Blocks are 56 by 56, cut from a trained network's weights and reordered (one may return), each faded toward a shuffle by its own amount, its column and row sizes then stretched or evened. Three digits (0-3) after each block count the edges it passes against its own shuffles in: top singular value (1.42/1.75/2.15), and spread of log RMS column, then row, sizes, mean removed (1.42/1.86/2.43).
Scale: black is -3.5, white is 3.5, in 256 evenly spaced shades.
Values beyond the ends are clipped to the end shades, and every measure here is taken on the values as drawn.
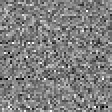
0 0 2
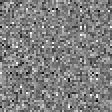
1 2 1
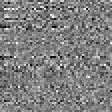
3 0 3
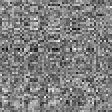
3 0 2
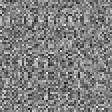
3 1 1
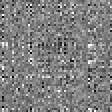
2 3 2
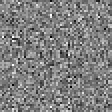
2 2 0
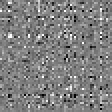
2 3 3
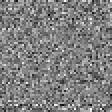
2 0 2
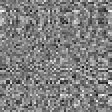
3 0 2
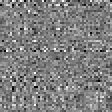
3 1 3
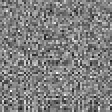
3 2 1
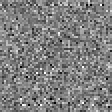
0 0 2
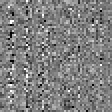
2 3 0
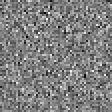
1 0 2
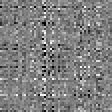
3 3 2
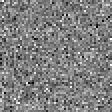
0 0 1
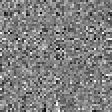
2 2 2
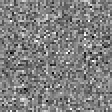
1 1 1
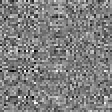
3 2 2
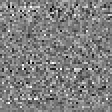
1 0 3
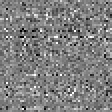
1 2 3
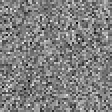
1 0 0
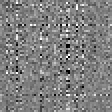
2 3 2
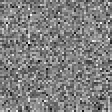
2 1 0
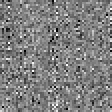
2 3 0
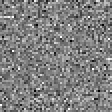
0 0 2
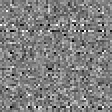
2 1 2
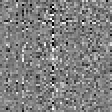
2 3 1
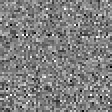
1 0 2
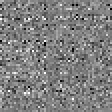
0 2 3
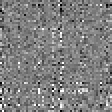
2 3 2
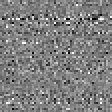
2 1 3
